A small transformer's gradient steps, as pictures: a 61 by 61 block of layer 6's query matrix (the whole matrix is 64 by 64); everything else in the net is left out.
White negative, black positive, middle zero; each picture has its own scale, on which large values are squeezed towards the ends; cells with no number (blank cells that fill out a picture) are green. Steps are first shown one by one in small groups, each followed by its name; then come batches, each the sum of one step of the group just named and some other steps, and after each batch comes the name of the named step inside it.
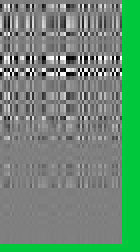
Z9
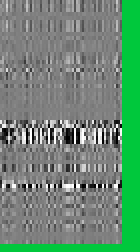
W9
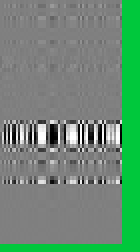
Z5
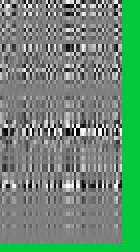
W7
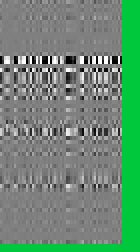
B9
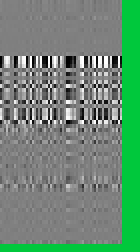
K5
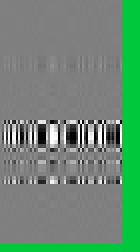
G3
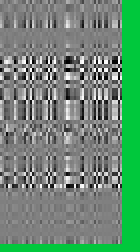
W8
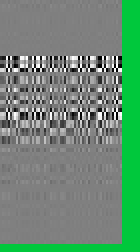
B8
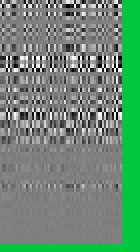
B8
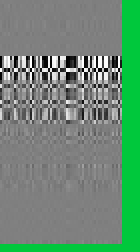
K5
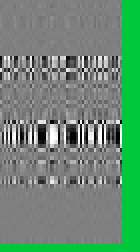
G3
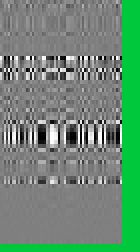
G3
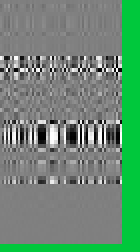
G3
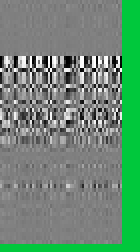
K5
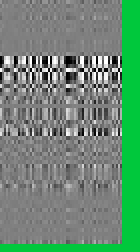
B9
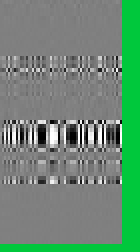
G3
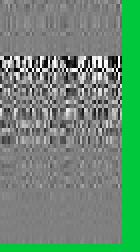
K5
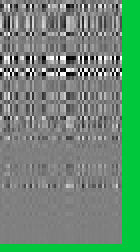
Z9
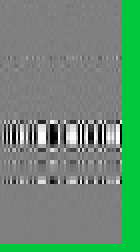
Z5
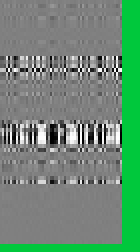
Z5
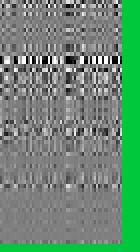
B9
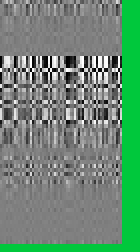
K5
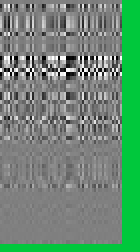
Z9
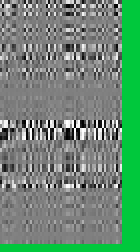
W7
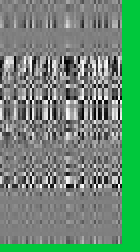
W8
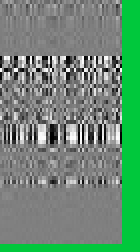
Z5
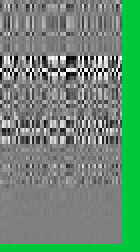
Z9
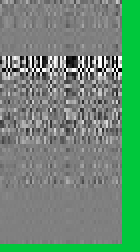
K5
